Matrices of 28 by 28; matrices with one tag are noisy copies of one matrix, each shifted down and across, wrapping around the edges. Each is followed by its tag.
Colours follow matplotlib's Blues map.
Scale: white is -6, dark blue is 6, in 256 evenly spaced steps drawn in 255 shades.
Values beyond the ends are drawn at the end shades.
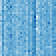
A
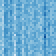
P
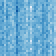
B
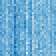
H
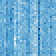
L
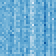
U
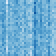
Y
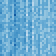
H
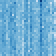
B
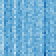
P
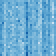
P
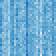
B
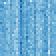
Y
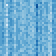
P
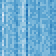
L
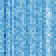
U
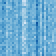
U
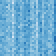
B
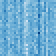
U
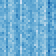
Y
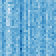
U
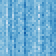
B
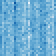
B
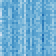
B
